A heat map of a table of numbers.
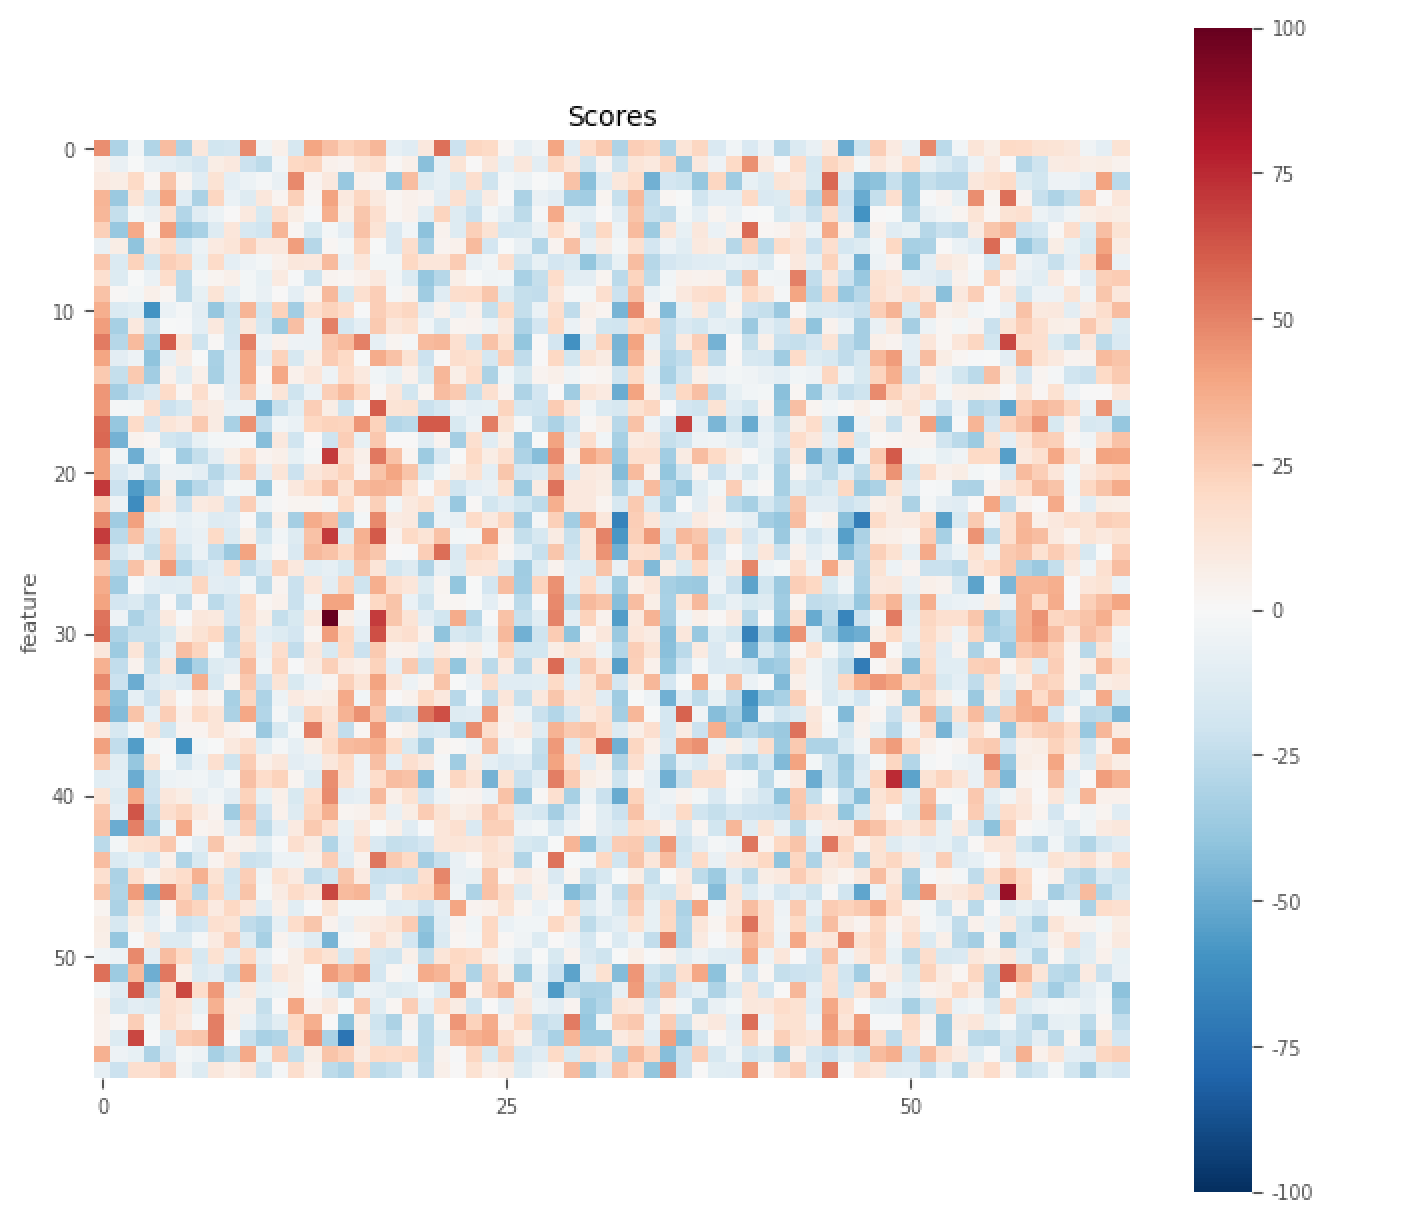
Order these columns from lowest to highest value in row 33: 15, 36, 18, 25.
25, 36, 18, 15
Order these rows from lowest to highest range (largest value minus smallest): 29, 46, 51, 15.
15, 51, 46, 29
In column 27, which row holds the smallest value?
19
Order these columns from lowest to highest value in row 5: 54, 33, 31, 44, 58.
58, 44, 54, 31, 33
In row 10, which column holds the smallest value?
3
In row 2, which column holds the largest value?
45
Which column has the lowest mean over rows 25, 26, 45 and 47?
1
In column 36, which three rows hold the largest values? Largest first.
17, 35, 37
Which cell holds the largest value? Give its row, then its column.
29, 14
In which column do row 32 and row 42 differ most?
47
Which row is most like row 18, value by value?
27
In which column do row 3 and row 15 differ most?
48
